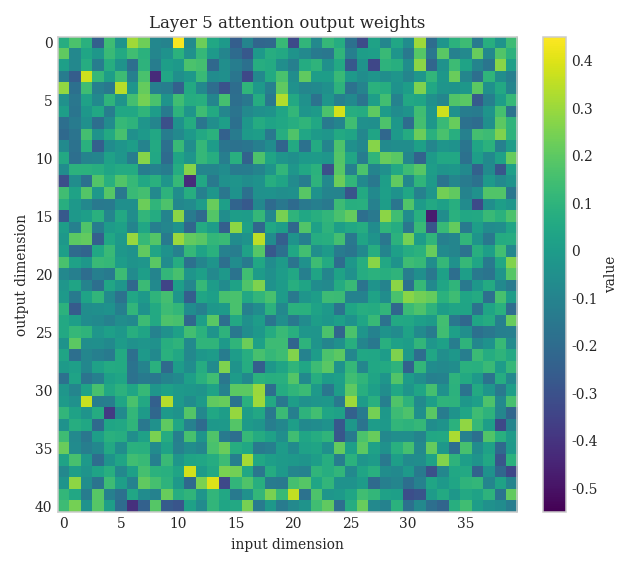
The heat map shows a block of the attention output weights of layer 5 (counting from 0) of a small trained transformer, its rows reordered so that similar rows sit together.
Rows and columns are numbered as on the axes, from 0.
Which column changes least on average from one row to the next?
22
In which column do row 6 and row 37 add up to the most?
24
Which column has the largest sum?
7
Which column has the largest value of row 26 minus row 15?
32
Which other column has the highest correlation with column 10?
6
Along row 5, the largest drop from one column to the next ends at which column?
36
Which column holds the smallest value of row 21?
9
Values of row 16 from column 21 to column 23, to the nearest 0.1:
0.2 0 0.1
